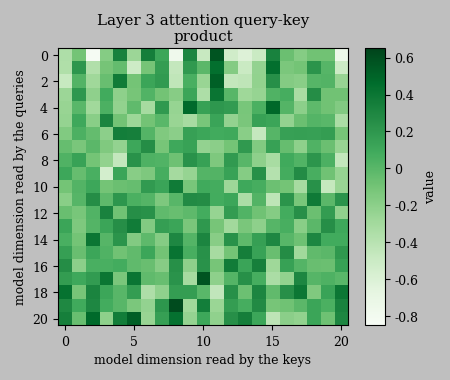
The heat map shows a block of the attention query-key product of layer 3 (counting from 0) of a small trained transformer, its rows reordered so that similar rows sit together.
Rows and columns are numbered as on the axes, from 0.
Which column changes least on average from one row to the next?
0
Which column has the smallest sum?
20
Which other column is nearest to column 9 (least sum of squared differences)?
16
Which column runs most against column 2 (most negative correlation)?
11
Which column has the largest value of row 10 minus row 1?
8
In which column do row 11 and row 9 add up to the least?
15
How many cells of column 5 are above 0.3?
4
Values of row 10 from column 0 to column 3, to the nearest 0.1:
-0.1 0 0.1 -0.1
